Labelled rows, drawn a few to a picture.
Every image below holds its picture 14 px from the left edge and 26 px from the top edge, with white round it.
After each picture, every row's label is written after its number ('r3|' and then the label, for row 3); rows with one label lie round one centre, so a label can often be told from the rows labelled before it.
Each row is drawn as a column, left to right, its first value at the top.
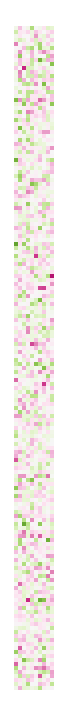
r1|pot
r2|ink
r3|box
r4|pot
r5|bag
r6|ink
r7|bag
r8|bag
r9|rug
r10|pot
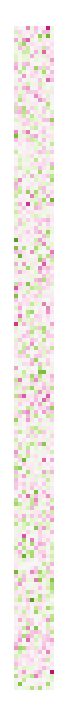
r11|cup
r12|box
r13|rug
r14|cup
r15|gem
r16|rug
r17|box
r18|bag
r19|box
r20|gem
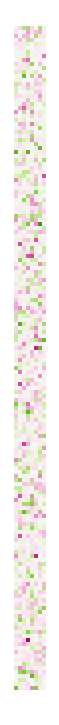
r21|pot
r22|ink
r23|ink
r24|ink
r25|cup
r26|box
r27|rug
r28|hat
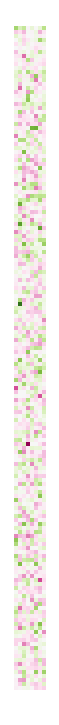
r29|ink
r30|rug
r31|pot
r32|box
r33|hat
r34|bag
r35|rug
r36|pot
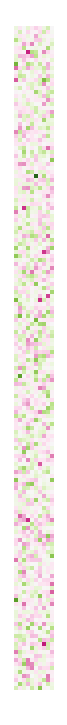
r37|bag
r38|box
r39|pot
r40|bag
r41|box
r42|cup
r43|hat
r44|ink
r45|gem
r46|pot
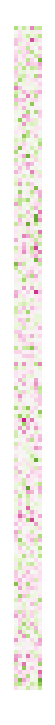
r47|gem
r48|rug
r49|gem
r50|gem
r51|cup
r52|ink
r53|gem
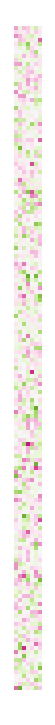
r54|cup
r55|rug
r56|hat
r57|box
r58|gem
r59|gem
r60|cup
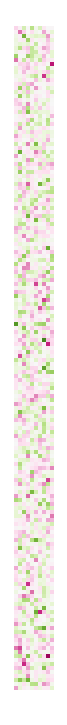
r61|ink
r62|ink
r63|gem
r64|ink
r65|rug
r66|rug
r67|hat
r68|hat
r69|cup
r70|box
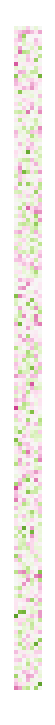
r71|cup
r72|hat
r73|rug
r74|pot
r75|bag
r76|rug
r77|pot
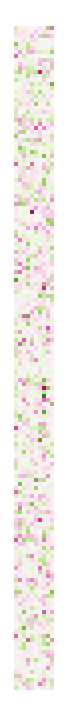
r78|gem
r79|bag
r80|rug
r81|ink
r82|hat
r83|pot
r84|cup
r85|pot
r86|rug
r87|cup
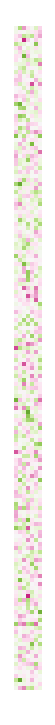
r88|box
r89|hat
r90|cup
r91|gem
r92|rug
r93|hat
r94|rug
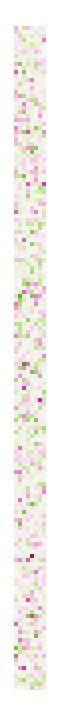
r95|cup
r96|bag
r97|ink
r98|cup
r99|box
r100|hat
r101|ink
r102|cup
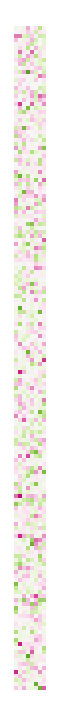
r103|cup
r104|ink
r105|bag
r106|pot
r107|ink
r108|box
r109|gem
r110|bag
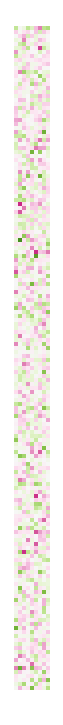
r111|bag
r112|cup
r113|box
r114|gem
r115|hat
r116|box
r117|cup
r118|pot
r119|gem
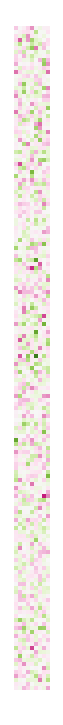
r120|cup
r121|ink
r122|hat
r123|cup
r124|ink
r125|hat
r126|pot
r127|hat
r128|cup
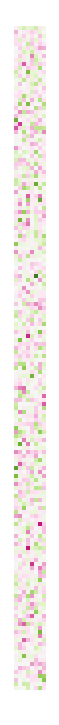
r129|pot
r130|hat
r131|ink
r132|box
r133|pot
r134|bag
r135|gem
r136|hat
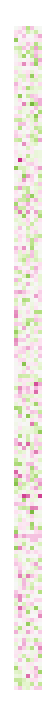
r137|rug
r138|ink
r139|ink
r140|box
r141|pot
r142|hat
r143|ink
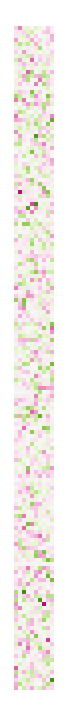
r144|bag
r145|ink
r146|gem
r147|ink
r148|hat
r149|rug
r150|bag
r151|pot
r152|ink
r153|hat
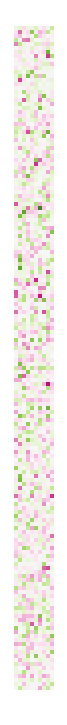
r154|hat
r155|box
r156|bag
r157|pot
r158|hat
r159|pot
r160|hat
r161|bag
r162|gem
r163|ink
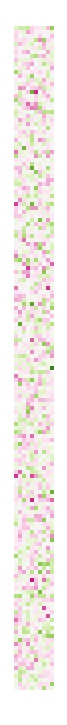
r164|hat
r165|hat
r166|bag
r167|ink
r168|rug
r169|ink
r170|cup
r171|rug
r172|bag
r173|rug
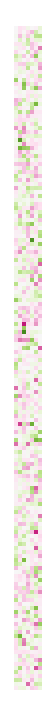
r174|ink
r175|rug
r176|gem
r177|rug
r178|pot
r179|box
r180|box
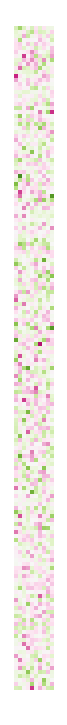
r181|hat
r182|gem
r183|pot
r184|ink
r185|pot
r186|ink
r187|bag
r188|box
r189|rug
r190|bag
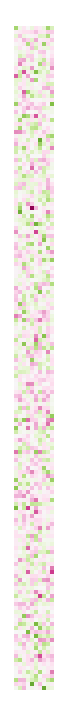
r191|hat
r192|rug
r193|cup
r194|gem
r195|box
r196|rug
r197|bag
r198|rug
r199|rug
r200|gem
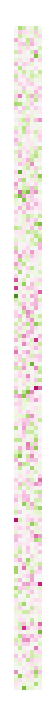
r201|cup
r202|rug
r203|gem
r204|box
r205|pot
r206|ink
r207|ink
